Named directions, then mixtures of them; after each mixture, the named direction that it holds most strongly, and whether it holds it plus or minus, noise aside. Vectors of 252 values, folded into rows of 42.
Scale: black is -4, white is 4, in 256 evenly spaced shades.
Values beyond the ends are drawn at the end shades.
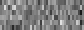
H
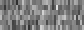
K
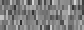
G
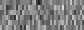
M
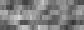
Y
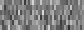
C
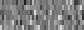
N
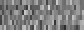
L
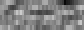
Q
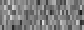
H, plus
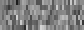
K, plus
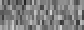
N, plus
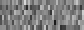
L, plus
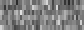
K, plus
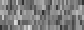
Y, plus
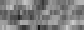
Y, minus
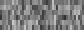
K, minus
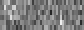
H, plus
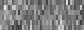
H, plus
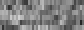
Y, plus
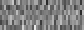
L, plus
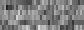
Y, plus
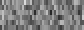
N, minus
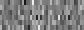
C, plus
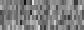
N, plus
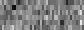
H, minus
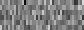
G, minus
